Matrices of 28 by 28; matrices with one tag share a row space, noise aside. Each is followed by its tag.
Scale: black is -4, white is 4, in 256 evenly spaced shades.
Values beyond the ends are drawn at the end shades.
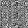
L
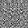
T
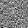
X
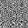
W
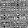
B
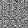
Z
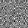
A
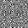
T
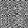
L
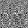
L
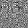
L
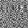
W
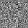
L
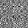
W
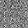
T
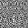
W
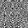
T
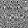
T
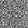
Z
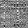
B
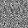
T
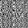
W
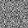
T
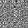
Z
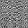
L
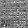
B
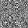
L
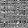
B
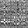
B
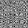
A
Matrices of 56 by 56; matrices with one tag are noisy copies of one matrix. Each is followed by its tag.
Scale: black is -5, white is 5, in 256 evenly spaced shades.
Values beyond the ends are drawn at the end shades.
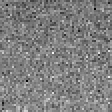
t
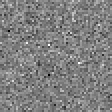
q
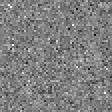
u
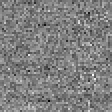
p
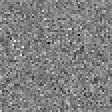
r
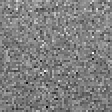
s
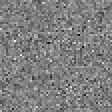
r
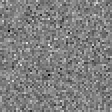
q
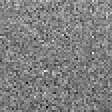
s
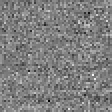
p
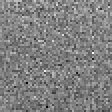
s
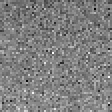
t
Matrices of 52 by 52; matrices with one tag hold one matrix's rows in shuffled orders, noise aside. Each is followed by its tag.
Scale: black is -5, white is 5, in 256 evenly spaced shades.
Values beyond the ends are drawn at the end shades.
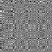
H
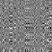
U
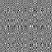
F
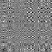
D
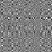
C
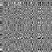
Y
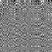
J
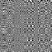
D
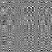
D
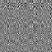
F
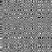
Y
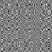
C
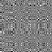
H
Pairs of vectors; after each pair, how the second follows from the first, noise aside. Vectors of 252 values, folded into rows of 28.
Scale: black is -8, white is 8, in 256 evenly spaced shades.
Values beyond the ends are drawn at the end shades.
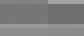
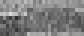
wrapped around, scaled up.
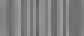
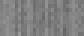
reversed, negated, shrunk.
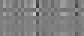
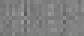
wrapped around, shrunk.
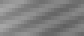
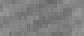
wrapped around, shrunk.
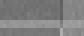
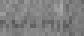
negated, partly zeroed.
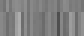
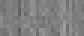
wrapped around, shrunk.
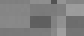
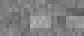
negated, partly zeroed.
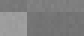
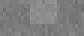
wrapped around, shrunk.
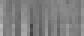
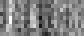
wrapped around, scaled up.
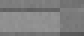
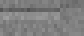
partly zeroed.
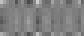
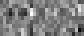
wrapped around, scaled up.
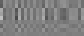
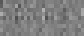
partly zeroed.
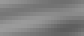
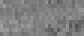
partly zeroed.
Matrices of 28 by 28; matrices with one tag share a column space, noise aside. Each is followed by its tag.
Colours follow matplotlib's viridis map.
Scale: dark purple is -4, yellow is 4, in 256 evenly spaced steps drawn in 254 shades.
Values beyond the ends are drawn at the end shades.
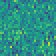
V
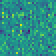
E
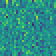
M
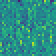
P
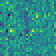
E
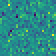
E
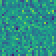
M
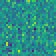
P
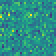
E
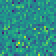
V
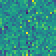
M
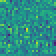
P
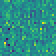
P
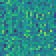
E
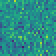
V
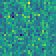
E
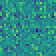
E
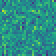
M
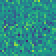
P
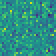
E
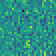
M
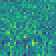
V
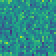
V
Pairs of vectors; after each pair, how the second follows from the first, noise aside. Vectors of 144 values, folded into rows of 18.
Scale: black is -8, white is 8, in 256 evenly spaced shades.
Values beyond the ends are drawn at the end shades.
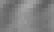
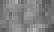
wrapped around, negated.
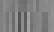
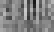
reversed, scaled up.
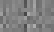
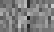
reversed, scaled up.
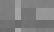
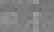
reversed, shrunk.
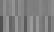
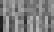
scaled up.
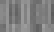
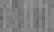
reversed, shrunk.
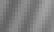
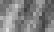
reversed, scaled up.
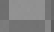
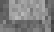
scaled up.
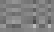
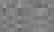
reversed, shrunk.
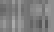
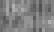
reversed, negated.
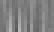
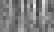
reversed, scaled up.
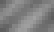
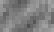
wrapped around, negated.
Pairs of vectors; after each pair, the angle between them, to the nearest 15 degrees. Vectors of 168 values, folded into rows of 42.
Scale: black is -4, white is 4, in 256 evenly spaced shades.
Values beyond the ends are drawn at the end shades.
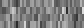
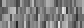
30 degrees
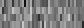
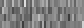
165 degrees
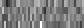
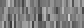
105 degrees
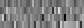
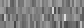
150 degrees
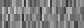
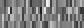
45 degrees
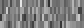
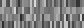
105 degrees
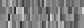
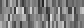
30 degrees
